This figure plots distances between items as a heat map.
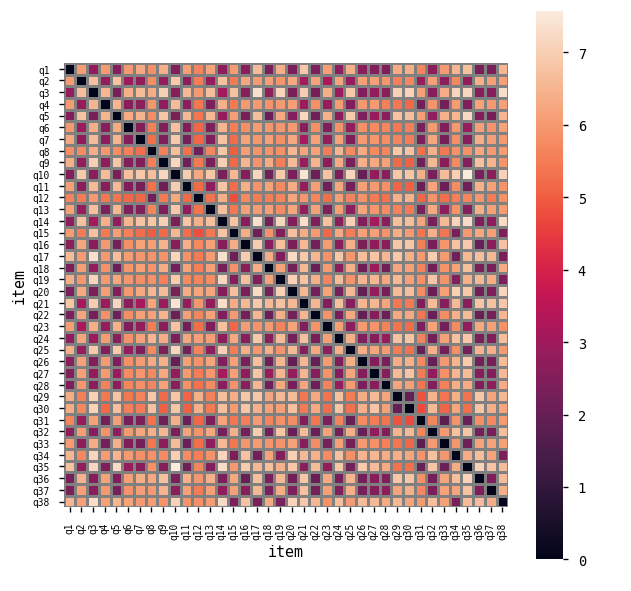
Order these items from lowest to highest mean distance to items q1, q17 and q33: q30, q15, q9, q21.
q15, q9, q21, q30
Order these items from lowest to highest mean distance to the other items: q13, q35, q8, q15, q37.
q37, q13, q35, q15, q8
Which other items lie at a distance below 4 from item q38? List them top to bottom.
q15, q17, q19, q34
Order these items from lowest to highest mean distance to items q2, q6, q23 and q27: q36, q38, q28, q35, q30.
q35, q28, q36, q30, q38
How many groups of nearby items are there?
5
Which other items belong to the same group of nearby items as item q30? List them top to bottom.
q29
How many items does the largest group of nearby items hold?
16
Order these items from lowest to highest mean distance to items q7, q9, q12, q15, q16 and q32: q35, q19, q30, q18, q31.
q31, q18, q35, q19, q30
